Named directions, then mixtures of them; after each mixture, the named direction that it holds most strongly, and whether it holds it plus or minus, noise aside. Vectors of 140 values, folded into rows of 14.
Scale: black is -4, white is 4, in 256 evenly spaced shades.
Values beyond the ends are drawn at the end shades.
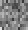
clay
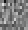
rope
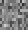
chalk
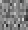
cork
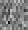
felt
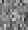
chalk, plus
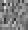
rope, minus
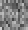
clay, plus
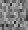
cork, plus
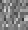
cork, minus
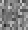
chalk, minus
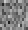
cork, minus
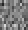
rope, minus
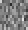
cork, plus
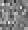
rope, plus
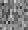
felt, plus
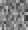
clay, plus
